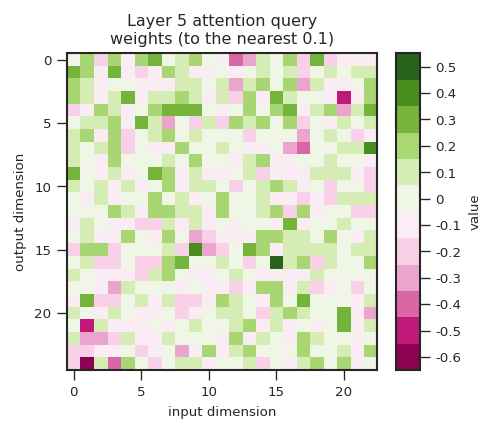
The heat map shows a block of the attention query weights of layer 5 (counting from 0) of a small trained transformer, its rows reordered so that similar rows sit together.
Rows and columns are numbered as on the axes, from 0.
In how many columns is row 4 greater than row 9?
12
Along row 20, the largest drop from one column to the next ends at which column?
21
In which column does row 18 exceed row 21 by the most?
1
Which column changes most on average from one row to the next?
9
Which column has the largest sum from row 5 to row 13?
3
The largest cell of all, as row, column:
16, 15
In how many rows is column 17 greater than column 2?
10
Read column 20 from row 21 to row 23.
0.3 0 0.1
